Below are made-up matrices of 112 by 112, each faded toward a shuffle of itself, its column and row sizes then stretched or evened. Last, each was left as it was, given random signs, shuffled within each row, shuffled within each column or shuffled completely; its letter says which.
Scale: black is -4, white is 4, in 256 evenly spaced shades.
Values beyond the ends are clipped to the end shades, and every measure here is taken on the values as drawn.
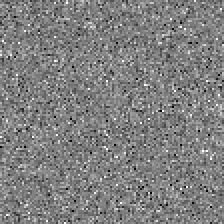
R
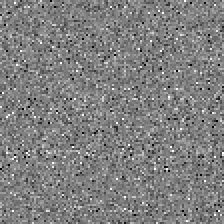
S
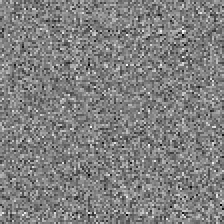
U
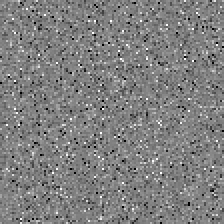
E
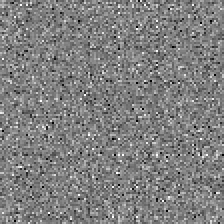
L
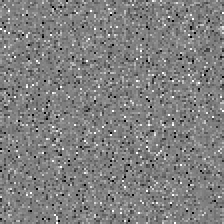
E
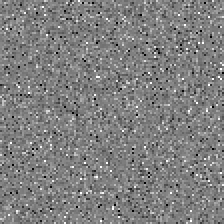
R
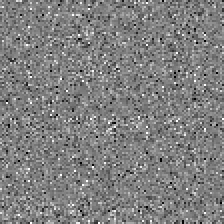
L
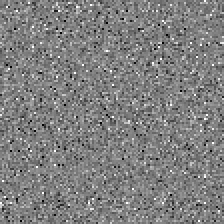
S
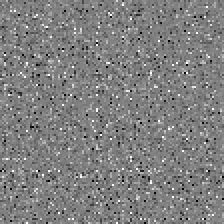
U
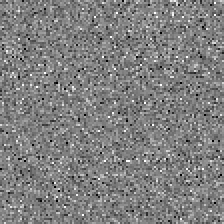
S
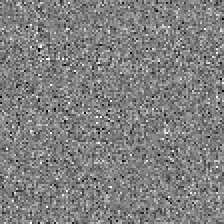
U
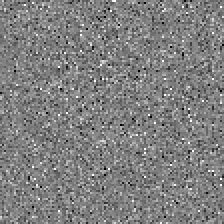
E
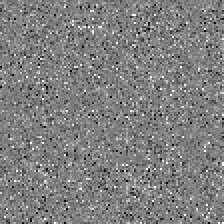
U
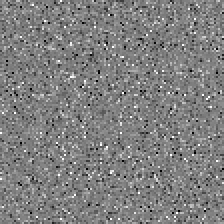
S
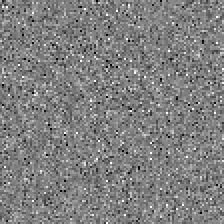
E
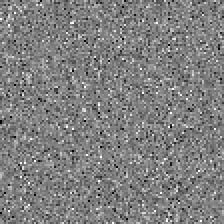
E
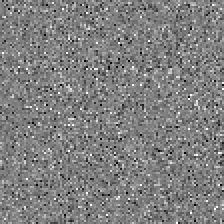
L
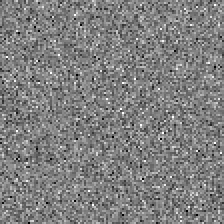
E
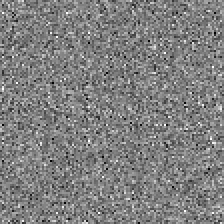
U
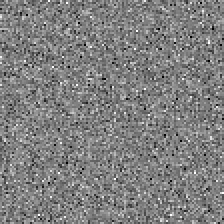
R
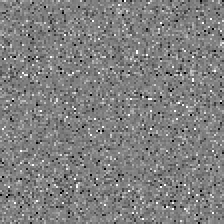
S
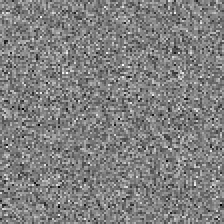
L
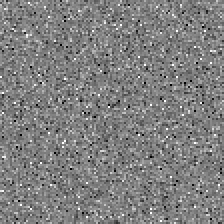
R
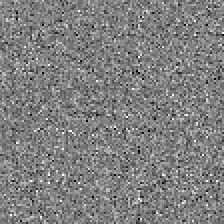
U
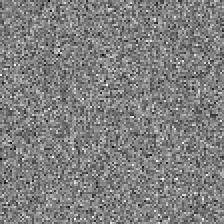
R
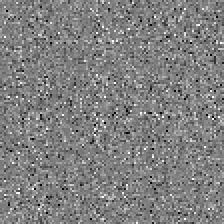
U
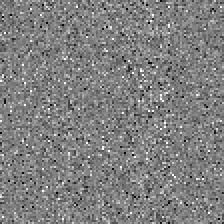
E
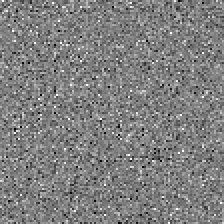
L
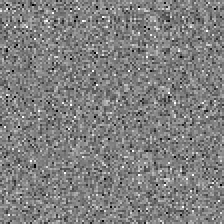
L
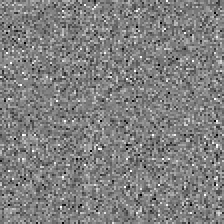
L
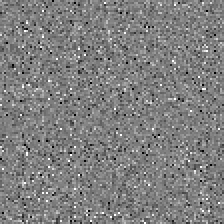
U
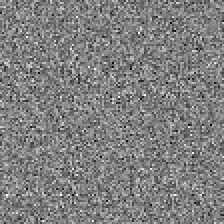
L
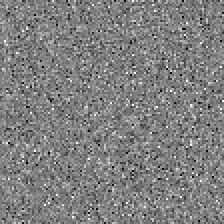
E
